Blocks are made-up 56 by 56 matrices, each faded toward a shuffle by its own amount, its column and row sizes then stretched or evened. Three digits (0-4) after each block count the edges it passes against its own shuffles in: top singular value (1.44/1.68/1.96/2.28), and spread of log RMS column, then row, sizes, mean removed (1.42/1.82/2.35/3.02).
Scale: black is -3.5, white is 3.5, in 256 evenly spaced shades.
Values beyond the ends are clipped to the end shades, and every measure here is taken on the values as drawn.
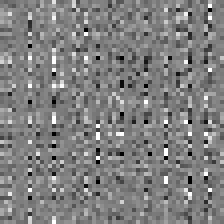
4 4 1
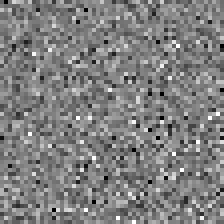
0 0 0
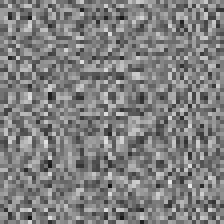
4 3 1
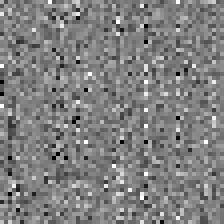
0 3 0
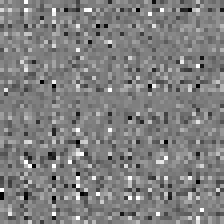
3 2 3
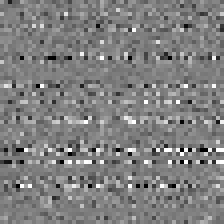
3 0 4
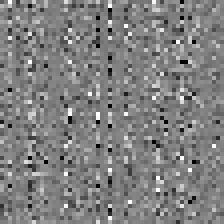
1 4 0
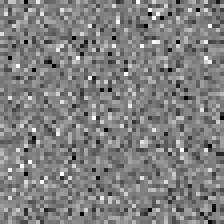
2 0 0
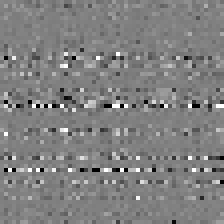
3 0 4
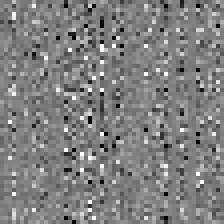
0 4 0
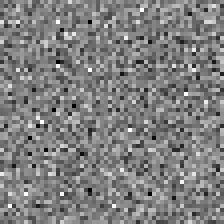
0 0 1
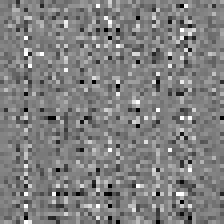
1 4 2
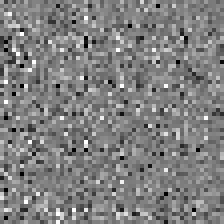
1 1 1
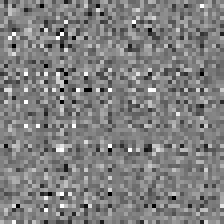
1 3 3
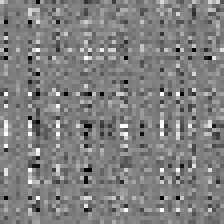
4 4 3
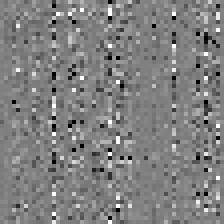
0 4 0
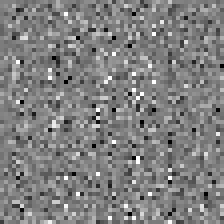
0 2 0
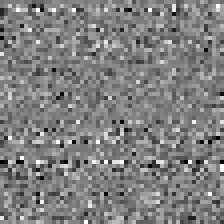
1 0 3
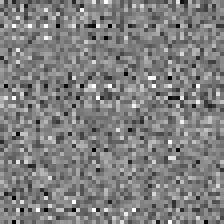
2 1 2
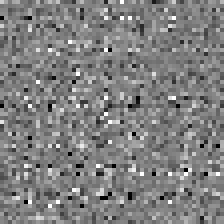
1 2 3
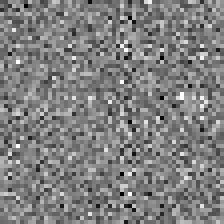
2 2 0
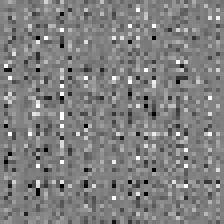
0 4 2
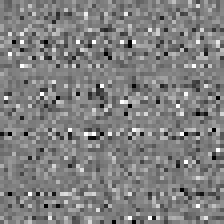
1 0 3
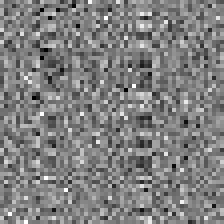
4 1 0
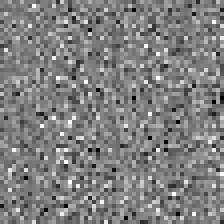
2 1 0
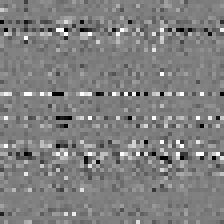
3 1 4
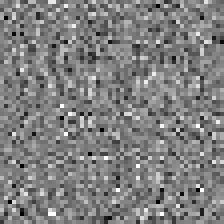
3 1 1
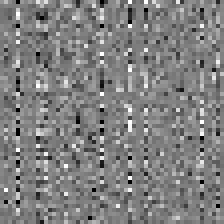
4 4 0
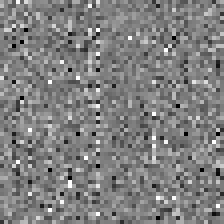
0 2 0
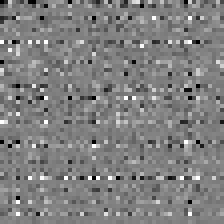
0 2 4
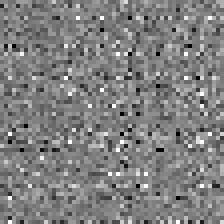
0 1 3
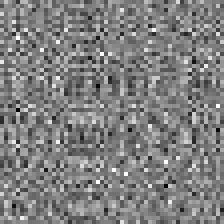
4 1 1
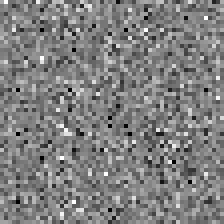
0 1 1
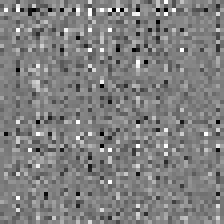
2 3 2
